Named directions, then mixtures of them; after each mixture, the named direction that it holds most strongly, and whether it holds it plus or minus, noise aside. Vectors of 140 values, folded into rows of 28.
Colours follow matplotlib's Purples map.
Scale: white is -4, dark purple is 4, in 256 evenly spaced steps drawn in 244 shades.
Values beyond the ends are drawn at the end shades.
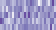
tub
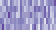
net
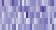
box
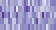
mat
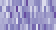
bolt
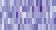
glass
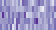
box, minus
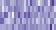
tub, plus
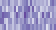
mat, plus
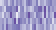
net, plus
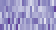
tub, minus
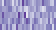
box, minus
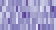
bolt, plus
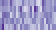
glass, minus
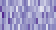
mat, plus
